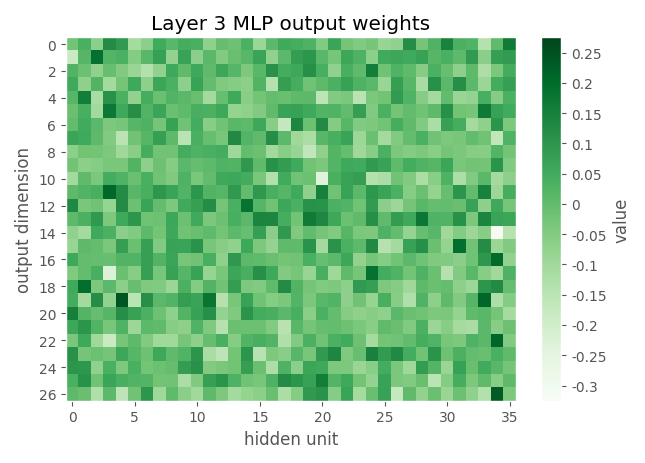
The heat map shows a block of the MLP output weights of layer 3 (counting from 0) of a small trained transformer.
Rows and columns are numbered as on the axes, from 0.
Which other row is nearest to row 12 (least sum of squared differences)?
20
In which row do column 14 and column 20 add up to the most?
12
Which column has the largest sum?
10
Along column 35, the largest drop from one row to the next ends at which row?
14
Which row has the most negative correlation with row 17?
5
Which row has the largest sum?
13
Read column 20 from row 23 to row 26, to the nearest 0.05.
0.1 0.05 0.15 0.1
